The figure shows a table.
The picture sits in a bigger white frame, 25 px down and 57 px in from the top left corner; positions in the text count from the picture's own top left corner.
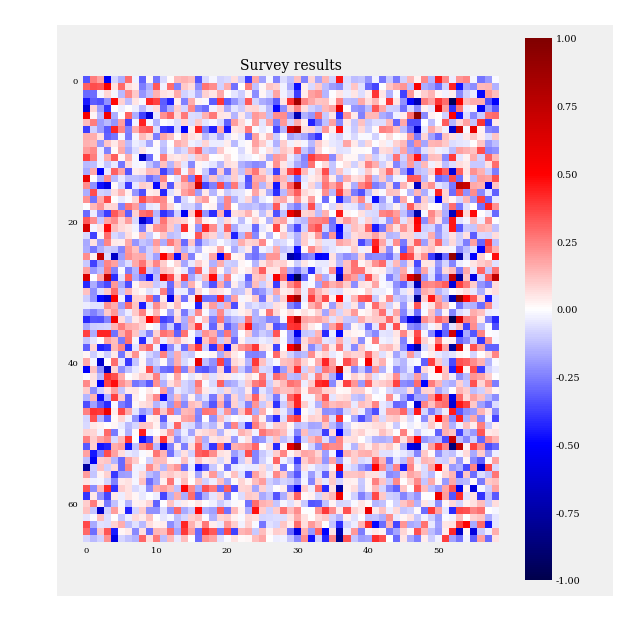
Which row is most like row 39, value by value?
12
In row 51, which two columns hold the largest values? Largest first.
52, 47
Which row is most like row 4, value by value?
59
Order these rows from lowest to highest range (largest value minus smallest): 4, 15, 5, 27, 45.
27, 45, 4, 15, 5
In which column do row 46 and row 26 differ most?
3
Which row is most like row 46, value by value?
29
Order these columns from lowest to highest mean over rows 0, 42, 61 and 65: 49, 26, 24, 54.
26, 49, 54, 24
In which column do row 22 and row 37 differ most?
16
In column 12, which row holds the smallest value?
31
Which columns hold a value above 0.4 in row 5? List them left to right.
0, 3, 47, 52
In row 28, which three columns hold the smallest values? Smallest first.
30, 53, 36
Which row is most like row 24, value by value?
2
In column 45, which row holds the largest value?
25
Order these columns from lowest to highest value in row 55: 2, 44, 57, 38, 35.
38, 35, 2, 44, 57
